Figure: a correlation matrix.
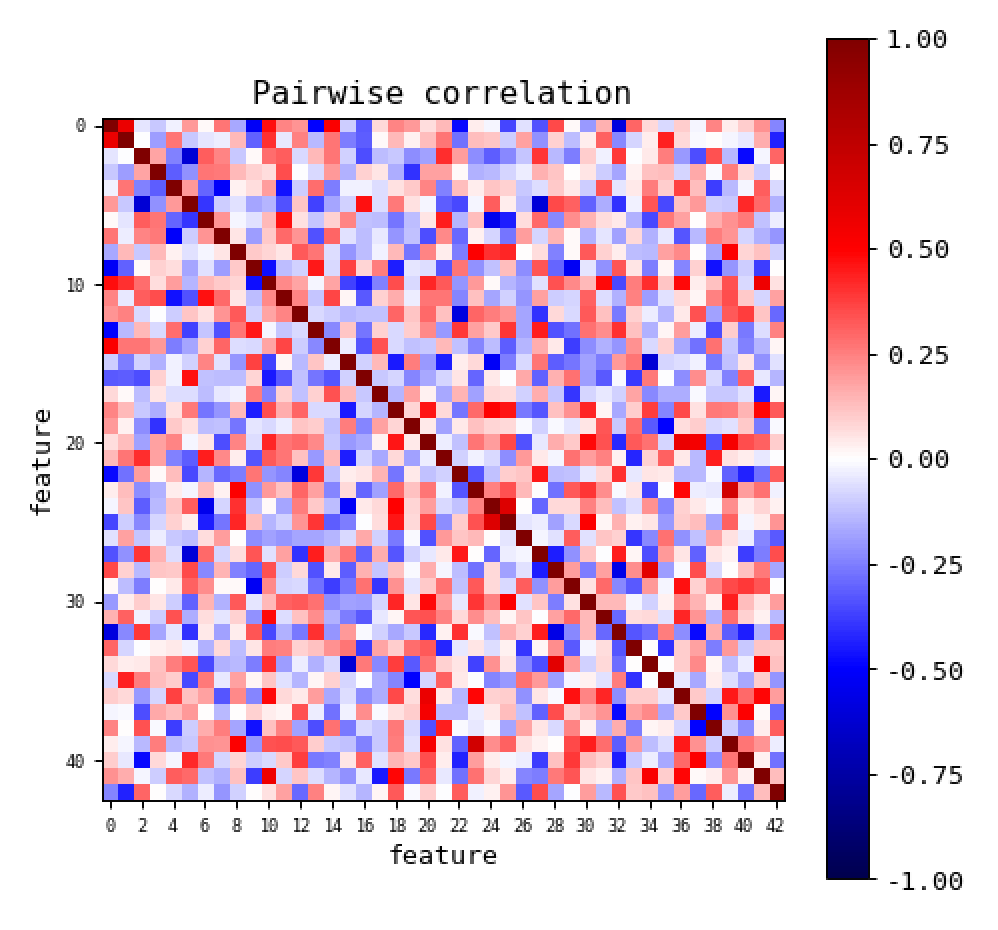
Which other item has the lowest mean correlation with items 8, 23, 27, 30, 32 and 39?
28
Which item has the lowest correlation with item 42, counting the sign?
1
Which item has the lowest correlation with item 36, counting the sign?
7
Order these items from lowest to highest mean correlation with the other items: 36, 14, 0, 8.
14, 0, 8, 36
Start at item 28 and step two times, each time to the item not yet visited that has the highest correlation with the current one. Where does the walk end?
41
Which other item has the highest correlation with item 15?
9
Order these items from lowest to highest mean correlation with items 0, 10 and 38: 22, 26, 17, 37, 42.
22, 37, 17, 26, 42
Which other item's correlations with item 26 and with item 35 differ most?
19
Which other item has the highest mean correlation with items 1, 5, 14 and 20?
0
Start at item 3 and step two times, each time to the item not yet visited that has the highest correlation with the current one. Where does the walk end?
6
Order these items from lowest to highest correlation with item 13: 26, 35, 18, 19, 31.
26, 18, 35, 19, 31
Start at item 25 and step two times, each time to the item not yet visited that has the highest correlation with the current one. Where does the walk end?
18
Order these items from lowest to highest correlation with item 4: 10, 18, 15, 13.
15, 18, 10, 13
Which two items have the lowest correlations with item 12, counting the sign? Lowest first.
22, 27
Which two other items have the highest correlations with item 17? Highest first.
14, 9
